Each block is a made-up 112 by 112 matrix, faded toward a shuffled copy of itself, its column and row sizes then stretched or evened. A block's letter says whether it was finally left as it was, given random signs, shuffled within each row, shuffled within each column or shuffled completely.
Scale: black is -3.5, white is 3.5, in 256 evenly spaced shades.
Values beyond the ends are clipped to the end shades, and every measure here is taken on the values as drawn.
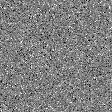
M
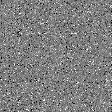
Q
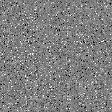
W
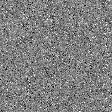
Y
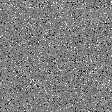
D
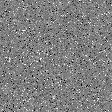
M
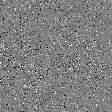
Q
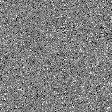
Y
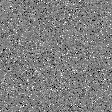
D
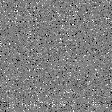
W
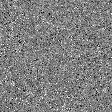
M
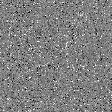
W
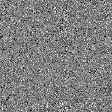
W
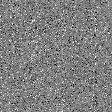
Y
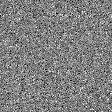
D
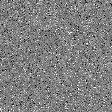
Y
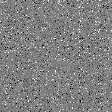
Q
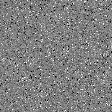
Y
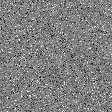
M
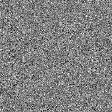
Q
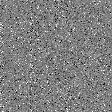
Y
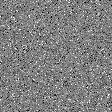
M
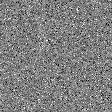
M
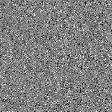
W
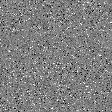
D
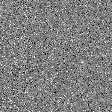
Y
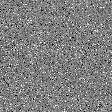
D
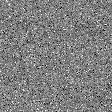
M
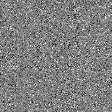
Q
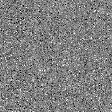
W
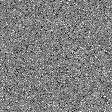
M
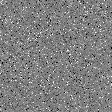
M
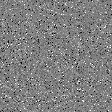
W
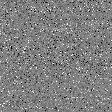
D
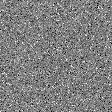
M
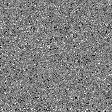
D
